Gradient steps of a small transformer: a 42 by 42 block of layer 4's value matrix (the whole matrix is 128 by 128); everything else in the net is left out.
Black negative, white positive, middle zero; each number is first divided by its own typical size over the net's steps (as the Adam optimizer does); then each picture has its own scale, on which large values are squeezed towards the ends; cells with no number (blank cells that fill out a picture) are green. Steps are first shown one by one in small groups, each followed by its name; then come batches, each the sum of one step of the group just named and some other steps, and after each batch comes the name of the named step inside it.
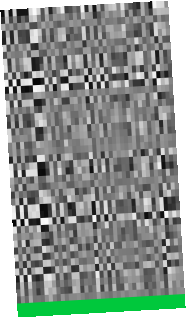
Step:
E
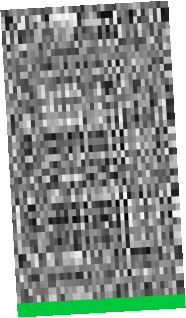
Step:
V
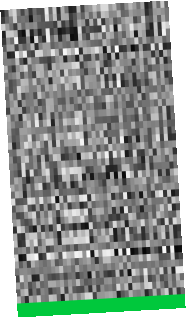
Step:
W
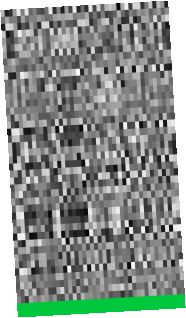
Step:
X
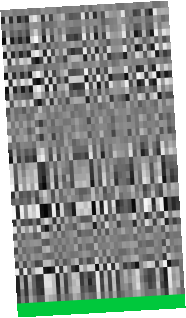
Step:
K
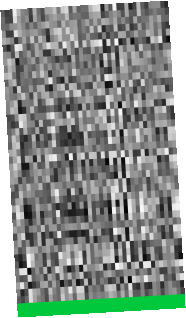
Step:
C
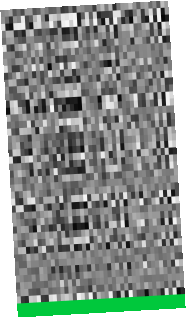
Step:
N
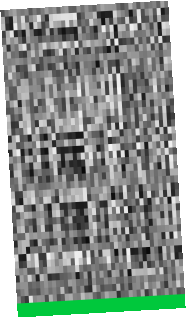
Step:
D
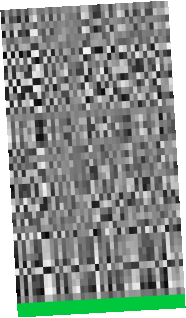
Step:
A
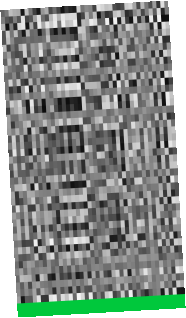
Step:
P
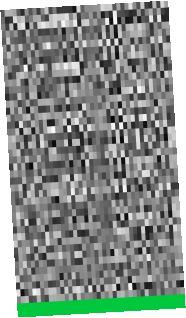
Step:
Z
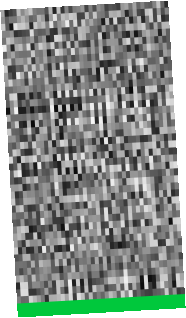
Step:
N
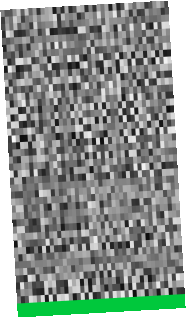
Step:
D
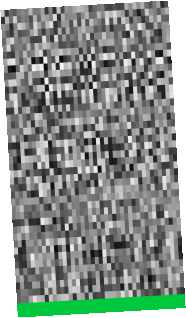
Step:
N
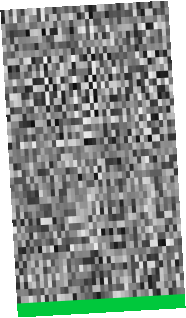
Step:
E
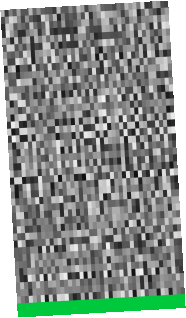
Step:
W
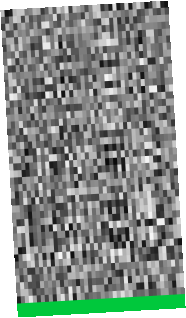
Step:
C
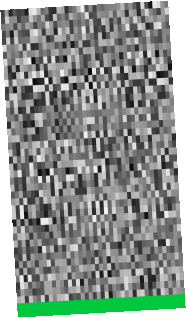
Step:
E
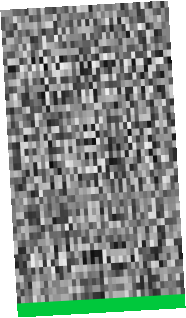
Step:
Z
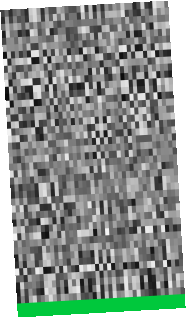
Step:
A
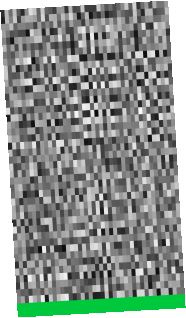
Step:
E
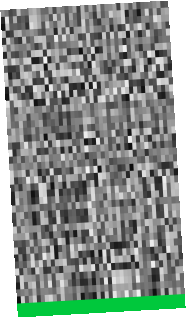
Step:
X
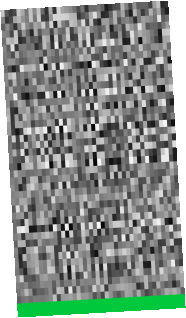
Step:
V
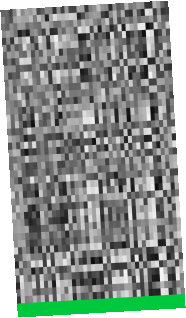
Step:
V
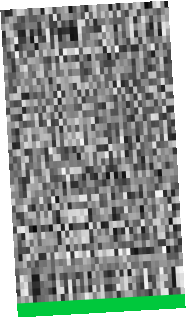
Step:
W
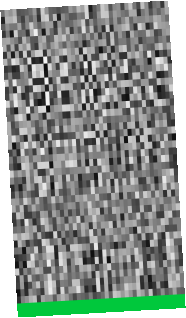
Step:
A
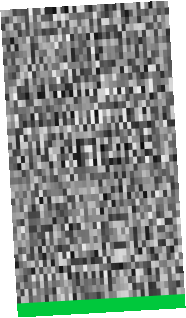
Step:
Z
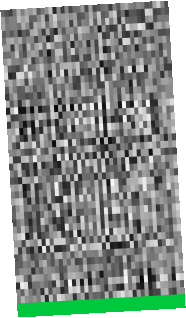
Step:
Z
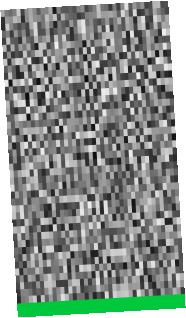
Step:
K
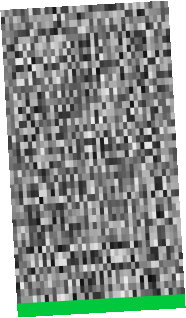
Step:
N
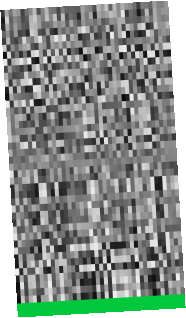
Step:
A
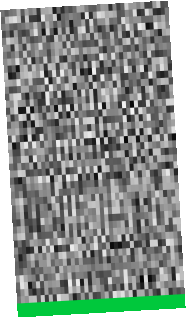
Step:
W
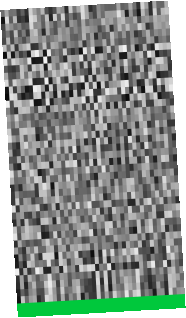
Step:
A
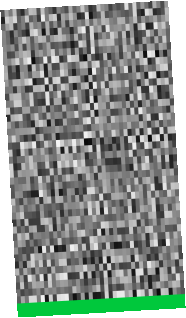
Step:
E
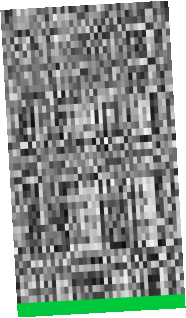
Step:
V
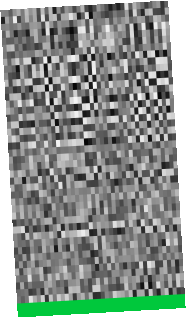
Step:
K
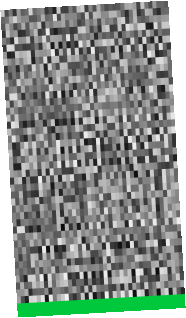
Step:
W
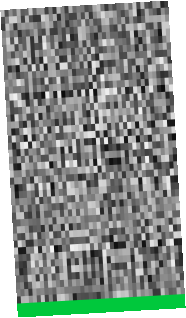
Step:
W
